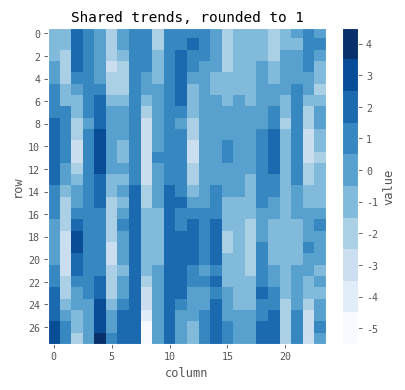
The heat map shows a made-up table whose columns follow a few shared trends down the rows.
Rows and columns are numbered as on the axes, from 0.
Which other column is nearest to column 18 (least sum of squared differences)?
0
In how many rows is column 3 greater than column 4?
5
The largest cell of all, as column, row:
4, 27
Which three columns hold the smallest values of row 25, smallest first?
8, 22, 20
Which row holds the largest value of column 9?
11
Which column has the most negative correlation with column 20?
6
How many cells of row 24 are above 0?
9
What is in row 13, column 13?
0
